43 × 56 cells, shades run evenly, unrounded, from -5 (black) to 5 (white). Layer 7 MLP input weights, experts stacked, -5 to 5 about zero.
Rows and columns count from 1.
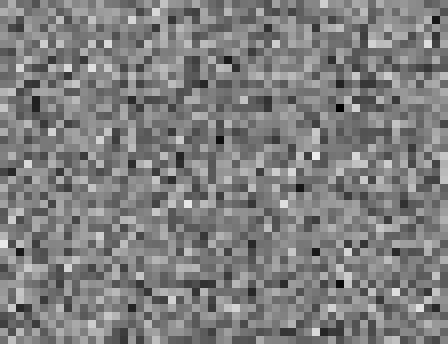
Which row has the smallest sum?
36
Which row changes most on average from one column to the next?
6
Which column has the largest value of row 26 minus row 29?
24
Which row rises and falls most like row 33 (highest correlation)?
43
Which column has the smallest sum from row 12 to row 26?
28
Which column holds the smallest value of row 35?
29
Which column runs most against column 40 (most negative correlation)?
41
